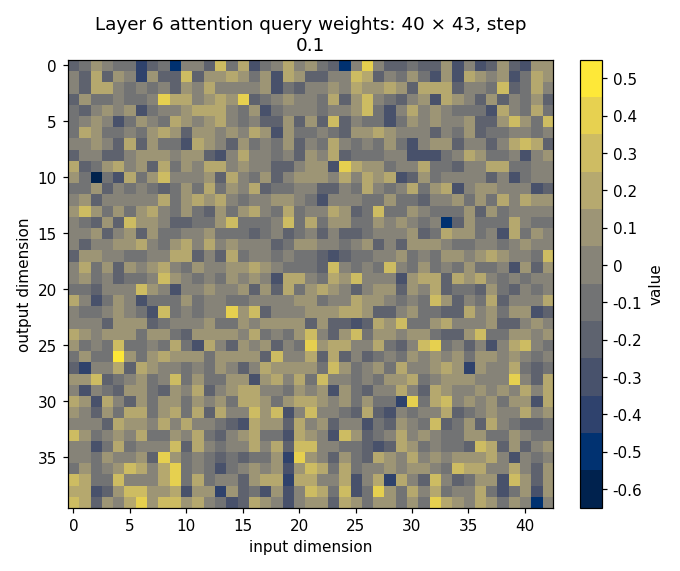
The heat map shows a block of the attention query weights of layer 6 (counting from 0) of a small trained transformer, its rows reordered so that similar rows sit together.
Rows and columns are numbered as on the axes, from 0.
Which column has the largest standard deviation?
9
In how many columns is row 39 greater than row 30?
19
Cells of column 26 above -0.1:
23
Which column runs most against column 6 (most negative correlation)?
41
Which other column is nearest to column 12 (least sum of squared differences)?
31
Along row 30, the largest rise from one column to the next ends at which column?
30
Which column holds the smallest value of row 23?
25
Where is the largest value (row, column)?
26, 4
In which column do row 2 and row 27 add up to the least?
1
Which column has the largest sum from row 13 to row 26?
21
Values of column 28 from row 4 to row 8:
-0.3 -0.3 0.1 0.1 0
